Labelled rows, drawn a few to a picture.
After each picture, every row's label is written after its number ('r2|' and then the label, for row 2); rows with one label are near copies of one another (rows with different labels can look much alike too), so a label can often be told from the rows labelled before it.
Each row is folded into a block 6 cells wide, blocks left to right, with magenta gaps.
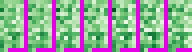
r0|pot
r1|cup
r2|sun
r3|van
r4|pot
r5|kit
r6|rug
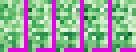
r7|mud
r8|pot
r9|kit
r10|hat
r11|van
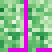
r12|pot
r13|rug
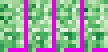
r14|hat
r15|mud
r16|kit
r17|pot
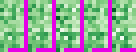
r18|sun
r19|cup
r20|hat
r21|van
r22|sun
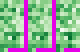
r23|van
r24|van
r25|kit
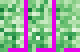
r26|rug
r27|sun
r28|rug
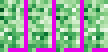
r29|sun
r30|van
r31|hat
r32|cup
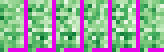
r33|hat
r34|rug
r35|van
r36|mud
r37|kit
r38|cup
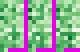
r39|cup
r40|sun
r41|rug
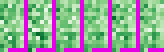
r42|mud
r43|kit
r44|pot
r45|van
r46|hat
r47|cup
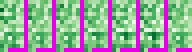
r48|sun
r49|mud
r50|mud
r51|kit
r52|kit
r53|kit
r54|mud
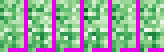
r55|sun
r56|rug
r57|hat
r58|sun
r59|hat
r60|kit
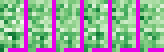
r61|kit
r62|rug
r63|mud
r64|cup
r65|sun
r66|hat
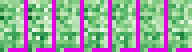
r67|hat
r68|hat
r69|van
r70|rug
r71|mud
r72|van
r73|kit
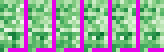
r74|kit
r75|rug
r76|rug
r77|van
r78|van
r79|van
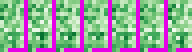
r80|mud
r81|kit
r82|van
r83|van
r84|rug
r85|cup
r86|mud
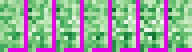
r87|van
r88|sun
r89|pot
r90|van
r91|pot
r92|kit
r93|sun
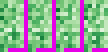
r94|cup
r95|kit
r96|sun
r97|mud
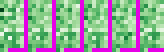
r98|sun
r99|cup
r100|cup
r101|mud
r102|van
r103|cup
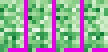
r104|rug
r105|cup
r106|hat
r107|van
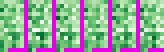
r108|pot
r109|kit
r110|hat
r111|pot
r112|cup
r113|rug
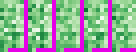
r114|pot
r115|cup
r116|van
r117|pot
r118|hat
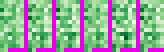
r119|sun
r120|hat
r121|pot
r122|cup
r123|kit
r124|hat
